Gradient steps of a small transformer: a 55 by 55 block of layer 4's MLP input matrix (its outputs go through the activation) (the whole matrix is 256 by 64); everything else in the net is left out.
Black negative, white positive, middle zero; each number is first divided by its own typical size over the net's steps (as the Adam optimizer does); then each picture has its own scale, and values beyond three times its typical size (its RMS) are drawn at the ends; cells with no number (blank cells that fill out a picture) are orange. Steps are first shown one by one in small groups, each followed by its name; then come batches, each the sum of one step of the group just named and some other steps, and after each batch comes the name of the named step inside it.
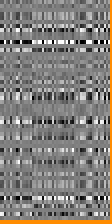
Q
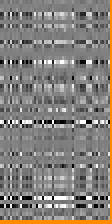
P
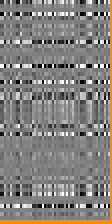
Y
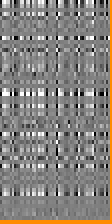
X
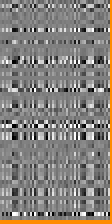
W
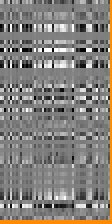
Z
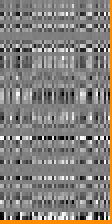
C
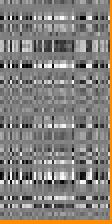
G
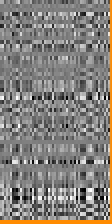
Q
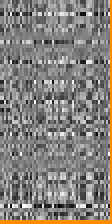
Y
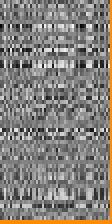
Z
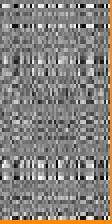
C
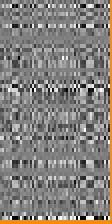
C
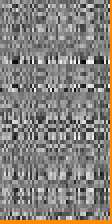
W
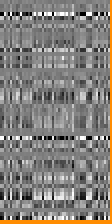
C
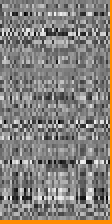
Q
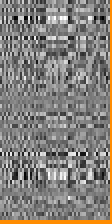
G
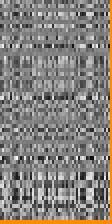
C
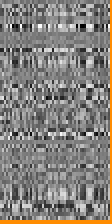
Z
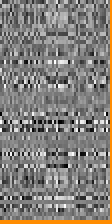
P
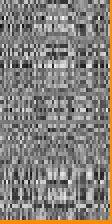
Z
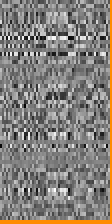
W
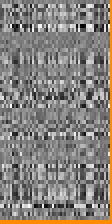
W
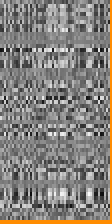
Z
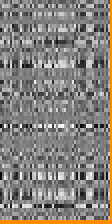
G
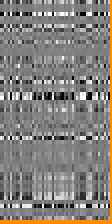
Y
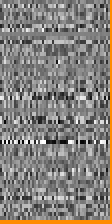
Q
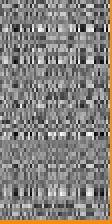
W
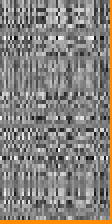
X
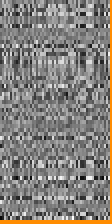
C
